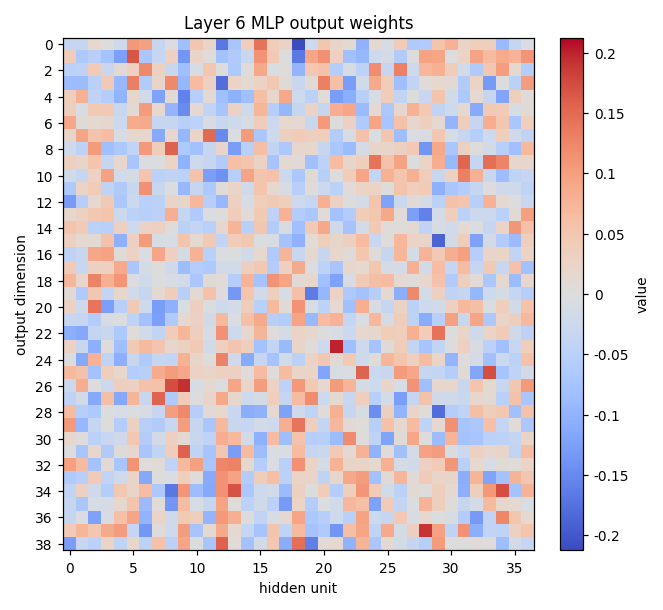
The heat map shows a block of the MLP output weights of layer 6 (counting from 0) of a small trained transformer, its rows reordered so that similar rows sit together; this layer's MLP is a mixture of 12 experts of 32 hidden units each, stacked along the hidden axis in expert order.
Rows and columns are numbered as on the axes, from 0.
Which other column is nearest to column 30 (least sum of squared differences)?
10
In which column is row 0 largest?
15
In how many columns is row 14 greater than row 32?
17
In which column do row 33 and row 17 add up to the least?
11
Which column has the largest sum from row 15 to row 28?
9
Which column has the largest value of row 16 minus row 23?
2
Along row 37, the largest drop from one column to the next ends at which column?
32
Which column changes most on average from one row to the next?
21
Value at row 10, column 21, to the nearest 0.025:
0
